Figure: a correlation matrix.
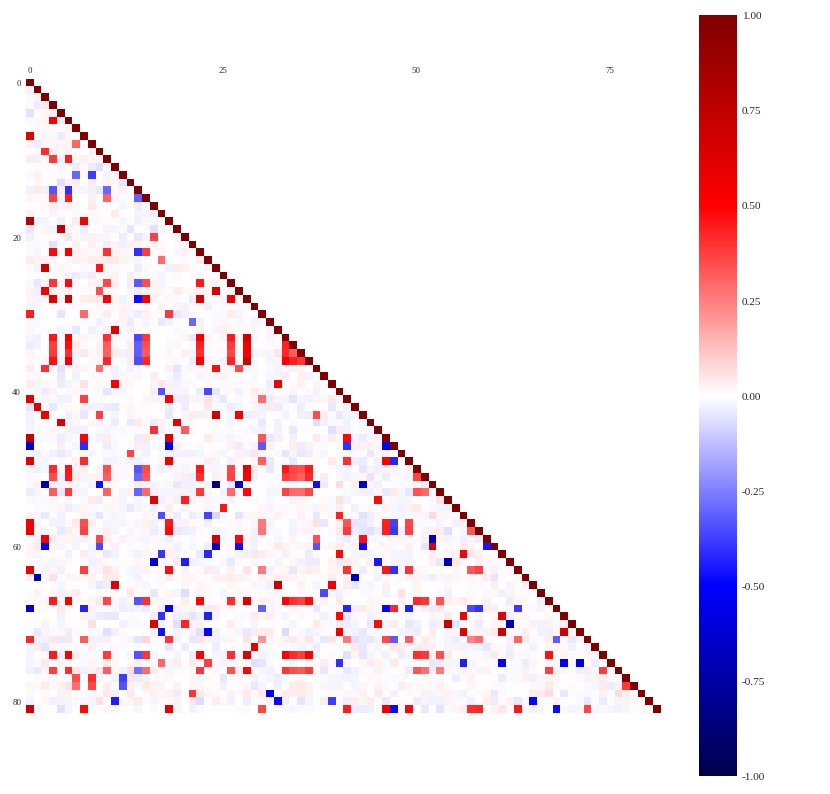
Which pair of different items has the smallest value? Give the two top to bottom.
24, 52
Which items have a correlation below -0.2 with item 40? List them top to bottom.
17, 23, 75
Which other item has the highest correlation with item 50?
28
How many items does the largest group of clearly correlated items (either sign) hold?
18
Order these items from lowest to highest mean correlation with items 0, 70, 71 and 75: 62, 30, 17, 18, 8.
62, 17, 8, 30, 18
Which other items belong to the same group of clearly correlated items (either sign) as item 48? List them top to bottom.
13
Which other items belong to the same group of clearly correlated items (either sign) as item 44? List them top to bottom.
4, 19
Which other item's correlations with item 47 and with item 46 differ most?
0
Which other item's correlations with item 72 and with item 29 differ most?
73
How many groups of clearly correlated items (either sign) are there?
14
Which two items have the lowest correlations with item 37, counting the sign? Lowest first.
52, 60
